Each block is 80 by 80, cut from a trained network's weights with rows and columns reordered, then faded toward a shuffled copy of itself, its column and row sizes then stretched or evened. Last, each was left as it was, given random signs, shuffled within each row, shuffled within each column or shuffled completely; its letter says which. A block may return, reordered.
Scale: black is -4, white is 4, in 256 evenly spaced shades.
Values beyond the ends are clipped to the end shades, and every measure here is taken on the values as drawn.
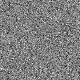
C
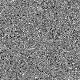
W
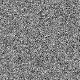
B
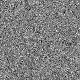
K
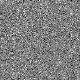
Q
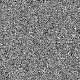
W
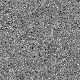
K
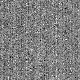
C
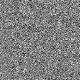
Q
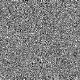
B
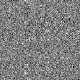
Q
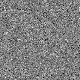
W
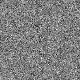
C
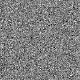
B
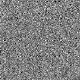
Q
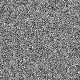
K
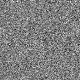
W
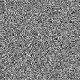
Q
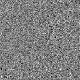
Q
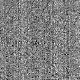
Q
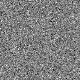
C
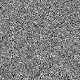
Q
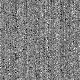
C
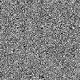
Q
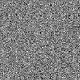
Q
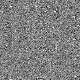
B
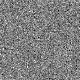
C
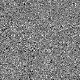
B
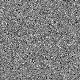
W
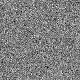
K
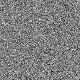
W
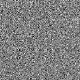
Q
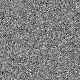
K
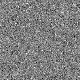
W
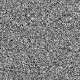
Q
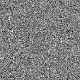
B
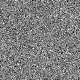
W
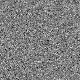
W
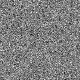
C
